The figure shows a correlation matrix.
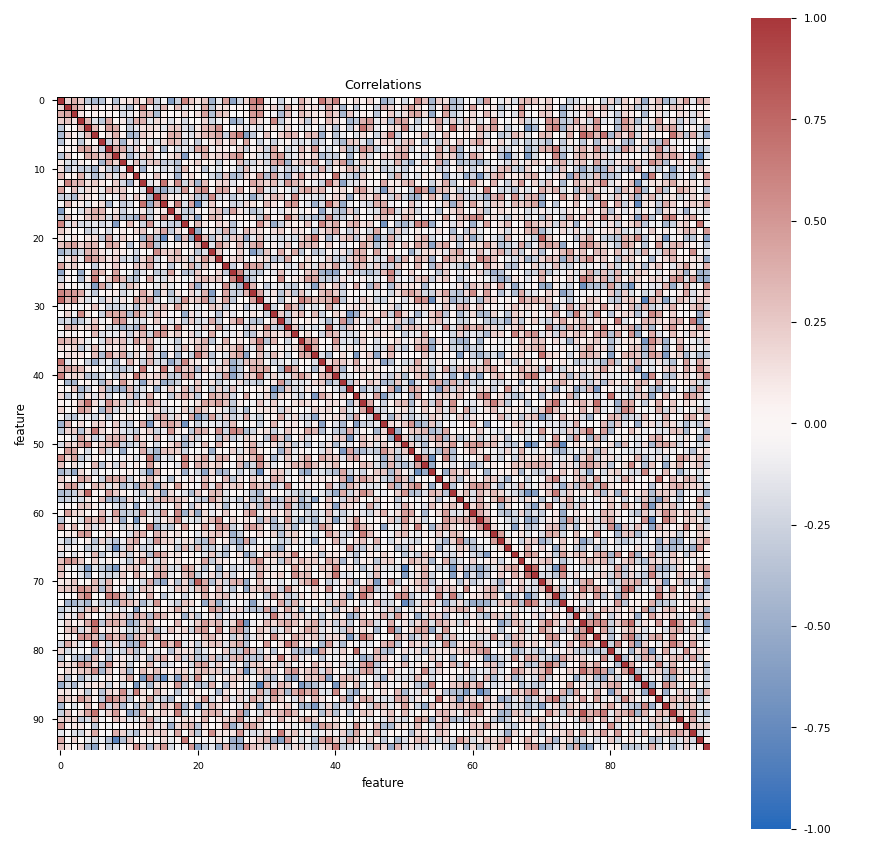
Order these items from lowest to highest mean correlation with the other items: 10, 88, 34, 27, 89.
10, 27, 88, 34, 89
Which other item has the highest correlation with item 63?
44
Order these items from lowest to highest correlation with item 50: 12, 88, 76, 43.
43, 76, 12, 88
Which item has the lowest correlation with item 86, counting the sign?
61
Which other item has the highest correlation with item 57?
4
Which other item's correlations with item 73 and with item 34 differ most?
12
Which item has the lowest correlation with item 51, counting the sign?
41
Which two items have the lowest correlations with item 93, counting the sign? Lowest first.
8, 32
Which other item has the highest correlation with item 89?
76
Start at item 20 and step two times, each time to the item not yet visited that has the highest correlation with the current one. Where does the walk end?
37
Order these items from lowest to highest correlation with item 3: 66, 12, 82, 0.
66, 0, 12, 82
